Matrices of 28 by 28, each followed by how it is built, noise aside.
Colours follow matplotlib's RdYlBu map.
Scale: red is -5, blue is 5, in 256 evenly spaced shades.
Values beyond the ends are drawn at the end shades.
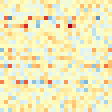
uneven rows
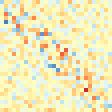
banded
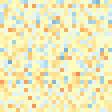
repeating columns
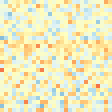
repeating columns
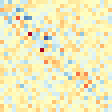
banded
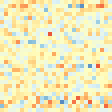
uneven rows
